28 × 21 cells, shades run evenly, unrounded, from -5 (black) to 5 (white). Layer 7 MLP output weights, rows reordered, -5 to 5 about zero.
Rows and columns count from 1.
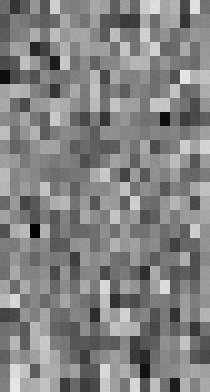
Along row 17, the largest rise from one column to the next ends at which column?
5
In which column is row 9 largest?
6
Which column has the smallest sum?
8
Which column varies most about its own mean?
15
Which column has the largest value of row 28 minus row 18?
2
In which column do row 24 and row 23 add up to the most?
13
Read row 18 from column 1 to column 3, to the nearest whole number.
0 0 1
